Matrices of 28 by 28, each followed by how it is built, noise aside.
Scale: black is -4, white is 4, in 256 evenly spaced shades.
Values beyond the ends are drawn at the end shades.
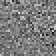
upper triangular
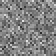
Toeplitz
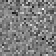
upper triangular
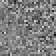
upper triangular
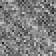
Toeplitz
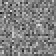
blocks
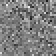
upper triangular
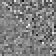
upper triangular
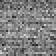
blocks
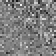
upper triangular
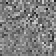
upper triangular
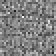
repeating rows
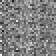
repeating rows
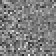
lower triangular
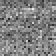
blocks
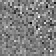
upper triangular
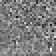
upper triangular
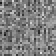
blocks
